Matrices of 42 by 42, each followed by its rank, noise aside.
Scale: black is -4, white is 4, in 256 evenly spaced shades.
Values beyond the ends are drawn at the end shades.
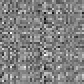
four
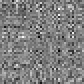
five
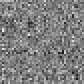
six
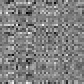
three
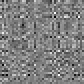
three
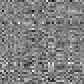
four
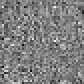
six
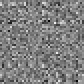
five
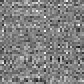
six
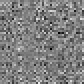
six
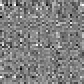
five
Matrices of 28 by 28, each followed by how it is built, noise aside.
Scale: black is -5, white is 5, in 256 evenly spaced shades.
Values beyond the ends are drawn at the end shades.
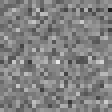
uneven rows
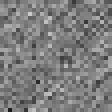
Hankel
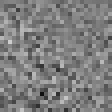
lower triangular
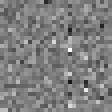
uneven columns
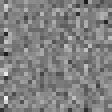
uneven columns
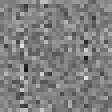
uneven columns
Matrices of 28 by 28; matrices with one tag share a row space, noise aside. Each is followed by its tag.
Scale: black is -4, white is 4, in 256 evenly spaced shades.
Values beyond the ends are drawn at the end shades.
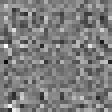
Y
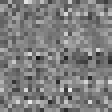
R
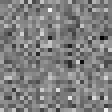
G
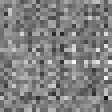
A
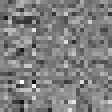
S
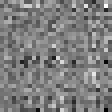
A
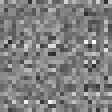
A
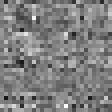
S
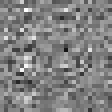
S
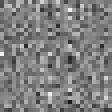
G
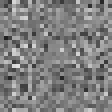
Y
